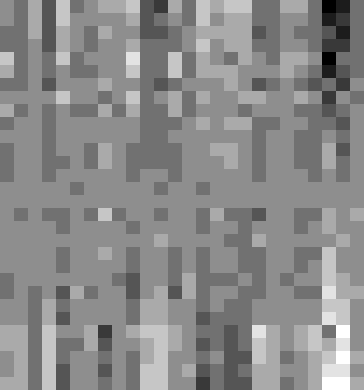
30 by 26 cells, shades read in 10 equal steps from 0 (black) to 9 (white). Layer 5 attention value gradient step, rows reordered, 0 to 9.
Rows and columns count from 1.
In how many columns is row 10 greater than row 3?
10
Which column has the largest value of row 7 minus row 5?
24
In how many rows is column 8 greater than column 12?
15
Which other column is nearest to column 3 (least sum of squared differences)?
16
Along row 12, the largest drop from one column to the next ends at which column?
25
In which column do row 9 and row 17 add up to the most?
8
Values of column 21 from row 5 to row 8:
6 6 5 5
